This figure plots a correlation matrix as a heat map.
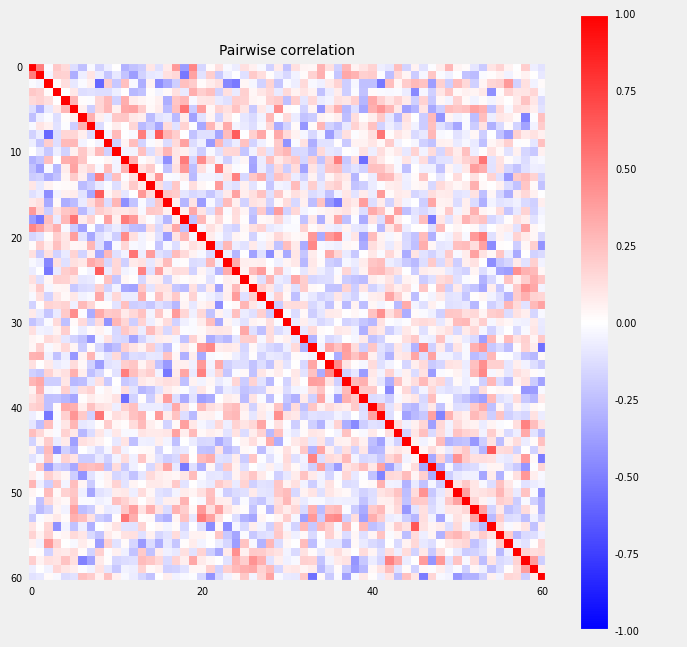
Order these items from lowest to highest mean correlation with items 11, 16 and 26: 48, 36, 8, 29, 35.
35, 36, 29, 48, 8
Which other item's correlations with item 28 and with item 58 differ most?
6
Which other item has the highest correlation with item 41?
8
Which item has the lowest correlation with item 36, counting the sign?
16
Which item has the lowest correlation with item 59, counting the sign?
38
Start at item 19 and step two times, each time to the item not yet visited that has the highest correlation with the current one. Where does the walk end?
1
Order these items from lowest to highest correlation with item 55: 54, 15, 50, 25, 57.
57, 15, 25, 54, 50
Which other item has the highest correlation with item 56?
2
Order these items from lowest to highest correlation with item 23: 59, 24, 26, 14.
14, 26, 59, 24
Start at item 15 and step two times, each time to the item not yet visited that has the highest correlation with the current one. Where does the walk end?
24
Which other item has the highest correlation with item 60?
28
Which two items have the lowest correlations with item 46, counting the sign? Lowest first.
60, 47
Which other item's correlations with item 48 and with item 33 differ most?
53
